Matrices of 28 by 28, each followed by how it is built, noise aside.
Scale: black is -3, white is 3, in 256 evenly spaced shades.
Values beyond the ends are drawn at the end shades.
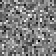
noise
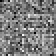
blocks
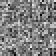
blocks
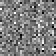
uneven columns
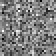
repeating rows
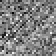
Hankel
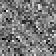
Toeplitz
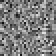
repeating rows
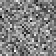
Toeplitz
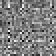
low rank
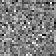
uneven rows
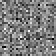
low rank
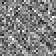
Toeplitz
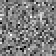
noise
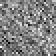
Toeplitz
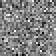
noise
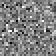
uneven rows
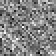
Toeplitz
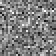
noise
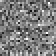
blocks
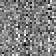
uneven columns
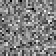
noise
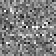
uneven rows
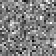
noise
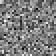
noise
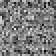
blocks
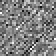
Hankel
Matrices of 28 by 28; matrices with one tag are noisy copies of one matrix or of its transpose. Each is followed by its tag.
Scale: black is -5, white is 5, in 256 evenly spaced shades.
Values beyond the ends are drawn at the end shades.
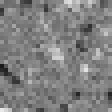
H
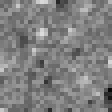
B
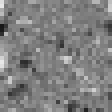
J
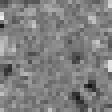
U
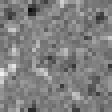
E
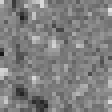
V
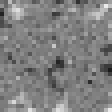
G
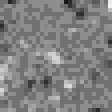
H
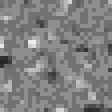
B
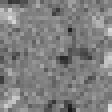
G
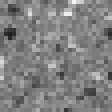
E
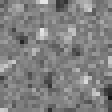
B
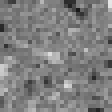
H
